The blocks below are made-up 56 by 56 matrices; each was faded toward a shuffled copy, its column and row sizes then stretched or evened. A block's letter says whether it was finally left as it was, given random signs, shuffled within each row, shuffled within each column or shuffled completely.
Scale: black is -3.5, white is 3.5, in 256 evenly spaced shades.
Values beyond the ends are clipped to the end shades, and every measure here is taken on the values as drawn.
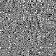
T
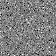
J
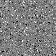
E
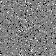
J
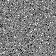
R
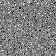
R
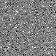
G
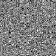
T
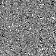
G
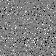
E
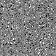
J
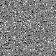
G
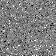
E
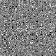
T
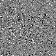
G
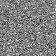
E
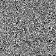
G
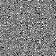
T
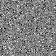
E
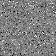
E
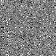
T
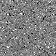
E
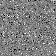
E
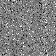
J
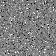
R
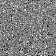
E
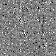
G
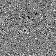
E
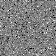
E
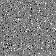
E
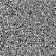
T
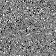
E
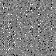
T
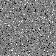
R
